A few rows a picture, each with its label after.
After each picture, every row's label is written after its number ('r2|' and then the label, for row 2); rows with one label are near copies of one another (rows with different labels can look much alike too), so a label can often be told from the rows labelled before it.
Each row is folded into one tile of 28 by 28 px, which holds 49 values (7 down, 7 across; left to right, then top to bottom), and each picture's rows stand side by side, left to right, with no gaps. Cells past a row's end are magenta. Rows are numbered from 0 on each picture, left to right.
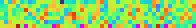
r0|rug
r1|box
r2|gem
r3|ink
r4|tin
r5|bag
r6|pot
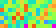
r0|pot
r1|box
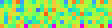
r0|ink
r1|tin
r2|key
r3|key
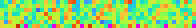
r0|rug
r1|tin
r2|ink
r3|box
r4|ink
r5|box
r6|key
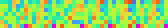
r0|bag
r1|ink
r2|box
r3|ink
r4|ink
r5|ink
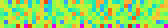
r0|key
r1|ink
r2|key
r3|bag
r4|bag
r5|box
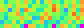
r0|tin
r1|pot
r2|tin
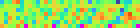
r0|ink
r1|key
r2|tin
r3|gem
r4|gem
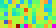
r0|rug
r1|ink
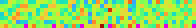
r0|box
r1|box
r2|bag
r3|rug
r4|ink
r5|key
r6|key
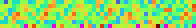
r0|gem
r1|box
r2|box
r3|bag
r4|gem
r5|rug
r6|pot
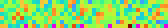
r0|pot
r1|bag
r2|bag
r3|gem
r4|rug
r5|box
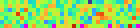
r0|tin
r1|box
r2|rug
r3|gem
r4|bag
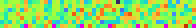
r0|tin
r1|ink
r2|tin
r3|box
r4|gem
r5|box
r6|rug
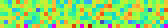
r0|key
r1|tin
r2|rug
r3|box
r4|box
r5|tin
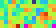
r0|rug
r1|gem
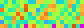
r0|pot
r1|box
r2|bag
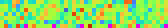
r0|bag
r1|box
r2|tin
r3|box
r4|ink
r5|tin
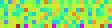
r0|rug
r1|key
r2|tin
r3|rug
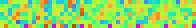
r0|box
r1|ink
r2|bag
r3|box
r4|key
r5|gem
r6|key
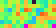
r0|tin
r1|gem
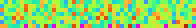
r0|pot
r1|bag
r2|key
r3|pot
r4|bag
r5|gem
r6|rug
